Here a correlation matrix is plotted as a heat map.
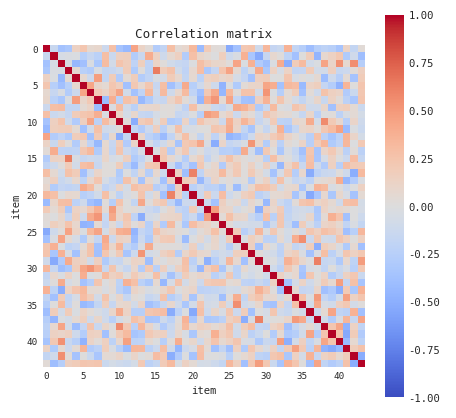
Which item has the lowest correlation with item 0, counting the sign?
25
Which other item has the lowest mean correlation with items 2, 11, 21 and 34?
0
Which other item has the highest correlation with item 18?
40
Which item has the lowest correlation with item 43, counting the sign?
42
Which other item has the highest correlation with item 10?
38
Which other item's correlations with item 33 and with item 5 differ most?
17
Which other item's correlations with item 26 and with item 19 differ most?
35
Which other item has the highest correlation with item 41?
34
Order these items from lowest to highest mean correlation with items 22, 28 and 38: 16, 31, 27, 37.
37, 16, 31, 27
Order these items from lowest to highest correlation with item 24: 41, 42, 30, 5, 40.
5, 30, 41, 42, 40
